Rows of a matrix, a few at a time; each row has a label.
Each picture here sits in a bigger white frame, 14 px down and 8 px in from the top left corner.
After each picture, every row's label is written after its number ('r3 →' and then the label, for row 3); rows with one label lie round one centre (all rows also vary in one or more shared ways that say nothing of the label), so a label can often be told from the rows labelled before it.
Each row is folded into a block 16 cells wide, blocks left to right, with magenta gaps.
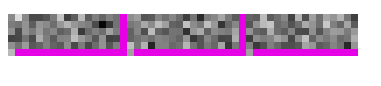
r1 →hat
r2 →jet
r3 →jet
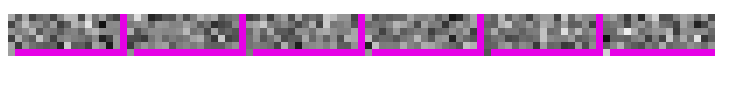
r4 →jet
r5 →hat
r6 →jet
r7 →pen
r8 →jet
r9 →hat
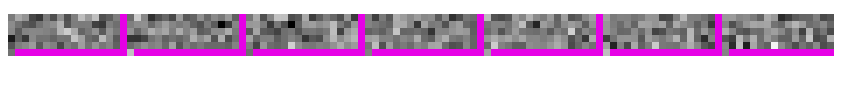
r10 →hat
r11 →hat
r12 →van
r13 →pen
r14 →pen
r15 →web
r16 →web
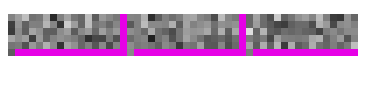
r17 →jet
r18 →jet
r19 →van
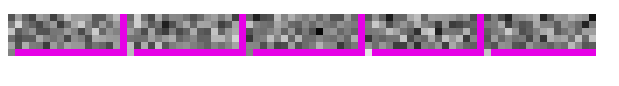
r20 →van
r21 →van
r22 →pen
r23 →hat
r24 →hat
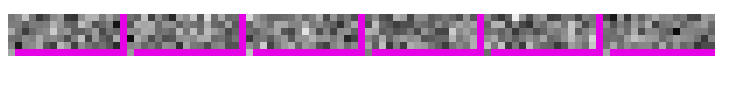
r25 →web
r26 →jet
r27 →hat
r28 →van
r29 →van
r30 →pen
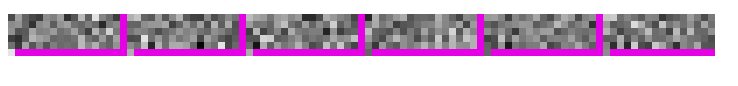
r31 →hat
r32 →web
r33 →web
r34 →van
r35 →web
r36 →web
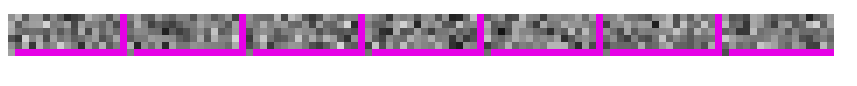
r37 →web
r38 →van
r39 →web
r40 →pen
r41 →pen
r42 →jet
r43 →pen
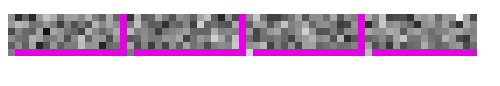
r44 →pen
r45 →van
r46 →hat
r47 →jet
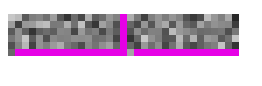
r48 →web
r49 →web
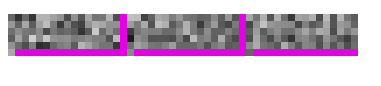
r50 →pen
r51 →hat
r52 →jet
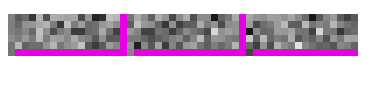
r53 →pen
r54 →van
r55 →web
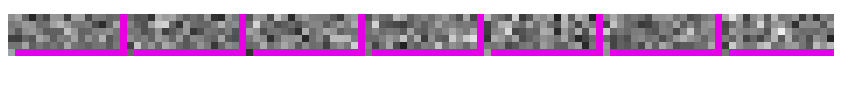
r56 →hat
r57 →pen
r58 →van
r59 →van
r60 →jet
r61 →van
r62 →hat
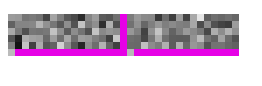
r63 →web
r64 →hat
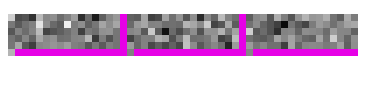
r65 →pen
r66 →jet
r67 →van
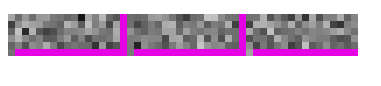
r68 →jet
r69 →web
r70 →jet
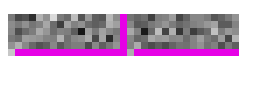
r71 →pen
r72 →pen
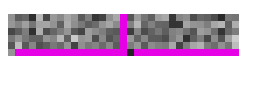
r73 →pen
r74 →van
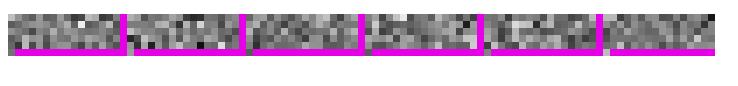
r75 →web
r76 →web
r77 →van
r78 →van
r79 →pen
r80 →hat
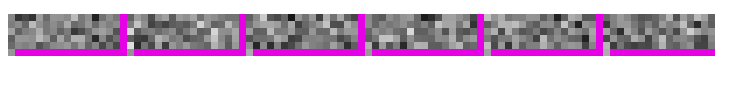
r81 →pen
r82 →van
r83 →jet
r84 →web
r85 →jet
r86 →jet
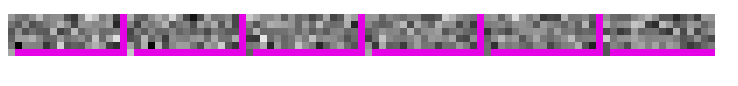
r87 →web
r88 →web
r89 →web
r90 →web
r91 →web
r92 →pen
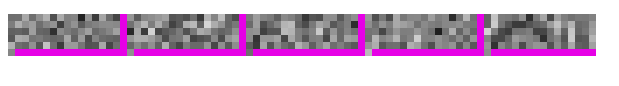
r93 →jet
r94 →jet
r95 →web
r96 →pen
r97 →van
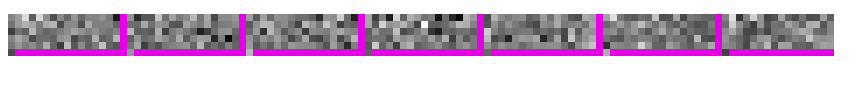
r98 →jet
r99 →pen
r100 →jet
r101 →pen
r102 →van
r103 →hat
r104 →van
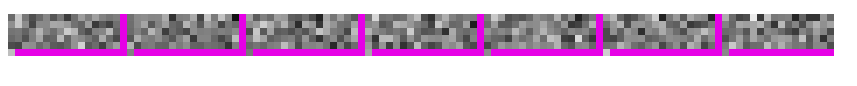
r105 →hat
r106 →jet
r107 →jet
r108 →web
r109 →hat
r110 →hat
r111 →pen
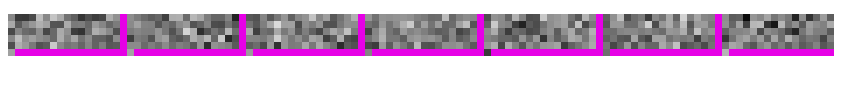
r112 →pen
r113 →hat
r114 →pen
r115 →web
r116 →van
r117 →jet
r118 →pen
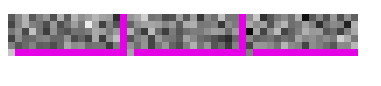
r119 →jet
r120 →jet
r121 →hat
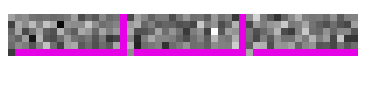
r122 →jet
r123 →van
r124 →hat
